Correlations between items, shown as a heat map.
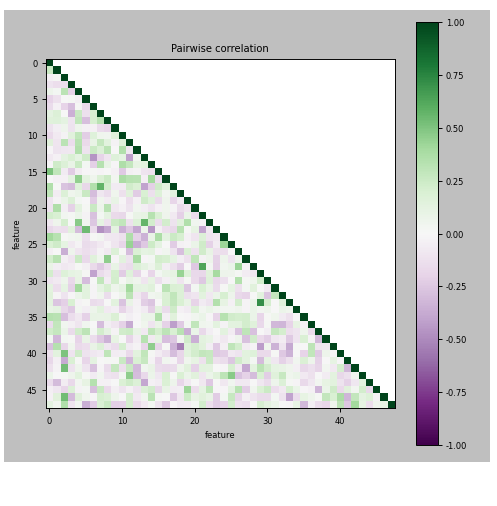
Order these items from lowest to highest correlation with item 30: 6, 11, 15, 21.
21, 15, 6, 11
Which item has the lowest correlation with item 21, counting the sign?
23
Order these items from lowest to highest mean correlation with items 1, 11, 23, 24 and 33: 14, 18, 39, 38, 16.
38, 39, 14, 16, 18
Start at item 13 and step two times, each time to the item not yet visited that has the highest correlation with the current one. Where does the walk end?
4
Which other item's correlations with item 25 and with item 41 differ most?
11
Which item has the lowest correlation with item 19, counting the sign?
37
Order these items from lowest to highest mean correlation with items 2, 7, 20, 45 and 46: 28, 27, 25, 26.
28, 26, 27, 25
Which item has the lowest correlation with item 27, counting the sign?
42
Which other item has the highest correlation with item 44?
6
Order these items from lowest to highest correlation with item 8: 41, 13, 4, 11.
13, 41, 11, 4
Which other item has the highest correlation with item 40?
2
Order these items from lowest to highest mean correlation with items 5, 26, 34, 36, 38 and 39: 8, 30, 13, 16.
8, 16, 30, 13
